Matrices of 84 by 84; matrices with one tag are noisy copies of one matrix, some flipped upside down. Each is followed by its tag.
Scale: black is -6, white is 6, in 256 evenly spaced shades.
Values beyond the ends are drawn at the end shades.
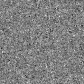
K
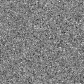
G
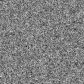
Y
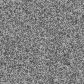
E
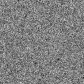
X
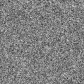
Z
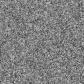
G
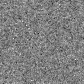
E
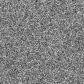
X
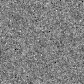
G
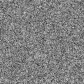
G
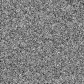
Z
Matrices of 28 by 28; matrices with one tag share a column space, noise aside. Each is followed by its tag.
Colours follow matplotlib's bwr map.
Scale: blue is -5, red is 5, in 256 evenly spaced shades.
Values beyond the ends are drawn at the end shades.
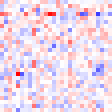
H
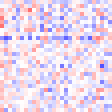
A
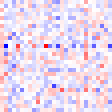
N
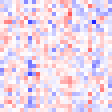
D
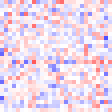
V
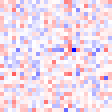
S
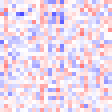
H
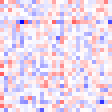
D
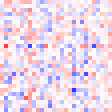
N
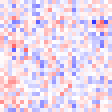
D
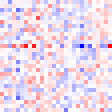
N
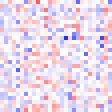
A
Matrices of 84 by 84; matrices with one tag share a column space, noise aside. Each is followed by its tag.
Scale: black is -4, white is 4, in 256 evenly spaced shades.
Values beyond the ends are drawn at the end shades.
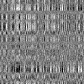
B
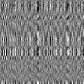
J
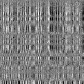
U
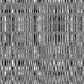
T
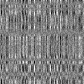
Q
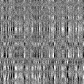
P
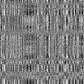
Q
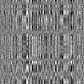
Q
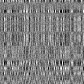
T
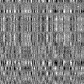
T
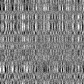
B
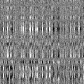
P
